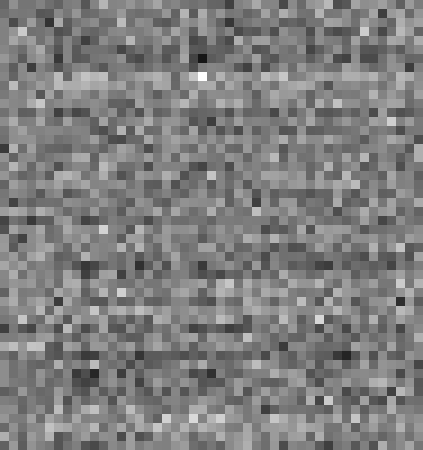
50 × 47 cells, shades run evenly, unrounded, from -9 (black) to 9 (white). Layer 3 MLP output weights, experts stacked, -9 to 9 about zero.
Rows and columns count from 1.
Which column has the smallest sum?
10
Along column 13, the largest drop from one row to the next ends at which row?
36
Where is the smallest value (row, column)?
7, 23
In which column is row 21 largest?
40
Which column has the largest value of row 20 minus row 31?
24
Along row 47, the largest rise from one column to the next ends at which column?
19
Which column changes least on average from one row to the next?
13
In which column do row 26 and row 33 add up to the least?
1
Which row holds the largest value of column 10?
9
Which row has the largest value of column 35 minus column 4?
25
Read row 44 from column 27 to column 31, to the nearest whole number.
2 -3 0 2 0
